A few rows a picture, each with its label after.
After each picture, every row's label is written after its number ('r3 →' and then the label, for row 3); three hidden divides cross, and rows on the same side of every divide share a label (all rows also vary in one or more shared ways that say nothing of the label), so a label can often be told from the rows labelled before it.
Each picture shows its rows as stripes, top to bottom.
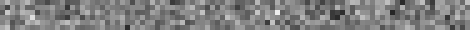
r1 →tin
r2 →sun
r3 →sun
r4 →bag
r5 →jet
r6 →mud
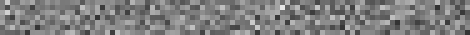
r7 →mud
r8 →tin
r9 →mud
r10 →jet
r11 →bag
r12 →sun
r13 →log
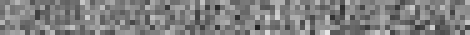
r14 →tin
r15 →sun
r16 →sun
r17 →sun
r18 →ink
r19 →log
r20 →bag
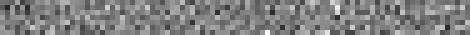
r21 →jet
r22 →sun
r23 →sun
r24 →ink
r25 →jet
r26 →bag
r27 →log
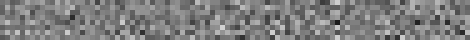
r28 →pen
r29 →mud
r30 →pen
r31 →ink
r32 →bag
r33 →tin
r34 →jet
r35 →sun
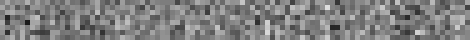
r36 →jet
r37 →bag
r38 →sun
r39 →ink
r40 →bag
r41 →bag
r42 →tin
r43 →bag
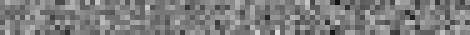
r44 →log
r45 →log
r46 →ink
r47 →ink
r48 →mud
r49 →bag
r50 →sun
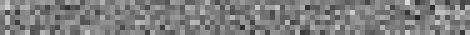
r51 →log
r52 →sun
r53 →tin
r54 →bag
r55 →mud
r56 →tin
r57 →pen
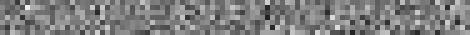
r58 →sun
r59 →ink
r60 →tin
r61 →jet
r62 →pen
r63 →sun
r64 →bag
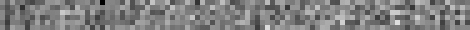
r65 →tin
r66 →ink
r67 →jet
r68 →tin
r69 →jet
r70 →bag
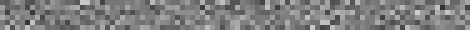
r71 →tin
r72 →log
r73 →tin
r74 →jet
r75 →bag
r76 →pen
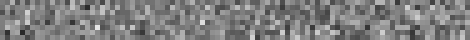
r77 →sun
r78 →log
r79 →pen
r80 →pen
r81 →tin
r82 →log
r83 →ink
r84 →bag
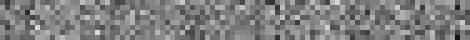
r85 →tin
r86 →jet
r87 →log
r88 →mud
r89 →bag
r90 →ink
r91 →log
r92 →jet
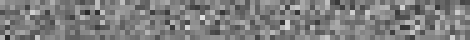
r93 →log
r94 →bag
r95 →bag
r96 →tin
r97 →mud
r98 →tin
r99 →mud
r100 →ink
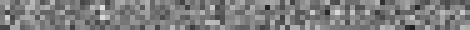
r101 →log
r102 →log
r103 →tin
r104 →mud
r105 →jet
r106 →ink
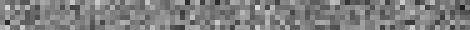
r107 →log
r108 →pen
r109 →mud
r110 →mud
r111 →ink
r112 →mud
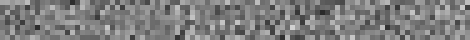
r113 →tin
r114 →sun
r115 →mud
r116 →tin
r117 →jet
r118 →sun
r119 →sun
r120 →jet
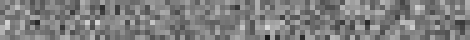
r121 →tin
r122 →tin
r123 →tin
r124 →bag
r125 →mud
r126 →mud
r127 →jet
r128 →jet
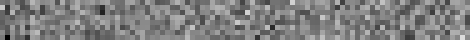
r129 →bag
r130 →ink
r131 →tin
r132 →bag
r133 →log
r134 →sun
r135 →ink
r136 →ink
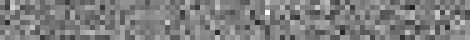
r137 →bag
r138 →ink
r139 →mud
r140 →mud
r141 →ink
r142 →bag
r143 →mud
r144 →ink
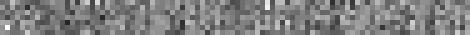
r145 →sun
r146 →sun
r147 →tin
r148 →ink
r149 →sun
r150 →mud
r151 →tin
